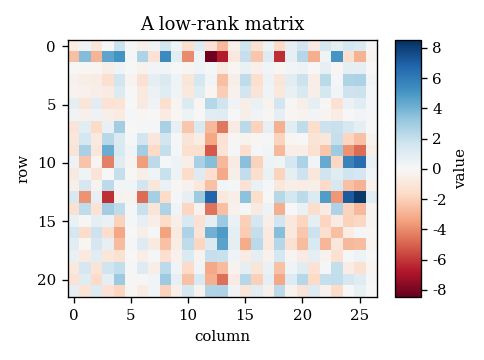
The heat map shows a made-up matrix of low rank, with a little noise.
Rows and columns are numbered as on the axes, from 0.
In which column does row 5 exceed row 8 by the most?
12
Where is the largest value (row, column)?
13, 25
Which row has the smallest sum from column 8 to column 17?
1
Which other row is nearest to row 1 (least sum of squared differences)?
14
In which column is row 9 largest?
3
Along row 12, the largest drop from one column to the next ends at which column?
24
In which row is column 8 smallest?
16
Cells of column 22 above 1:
8
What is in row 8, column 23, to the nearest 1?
2
